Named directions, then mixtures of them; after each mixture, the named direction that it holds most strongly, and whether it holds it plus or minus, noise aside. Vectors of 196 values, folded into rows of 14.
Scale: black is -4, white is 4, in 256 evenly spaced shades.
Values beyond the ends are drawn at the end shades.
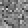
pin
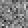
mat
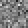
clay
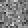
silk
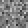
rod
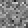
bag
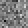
mat, plus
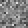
bag, plus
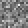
clay, plus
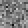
pin, plus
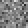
rod, plus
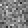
silk, plus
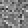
pin, minus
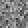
rod, plus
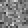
silk, plus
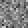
mat, minus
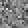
pin, plus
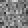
silk, plus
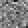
bag, plus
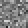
clay, plus
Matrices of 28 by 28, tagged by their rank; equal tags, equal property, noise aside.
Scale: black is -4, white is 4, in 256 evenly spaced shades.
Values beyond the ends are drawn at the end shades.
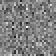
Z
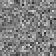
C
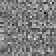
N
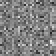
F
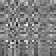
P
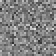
C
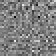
Z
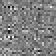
F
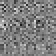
P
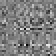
F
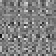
P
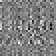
P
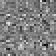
Z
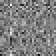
F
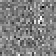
Z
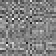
P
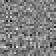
F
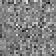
C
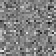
Z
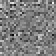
N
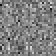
N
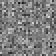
C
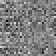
Z
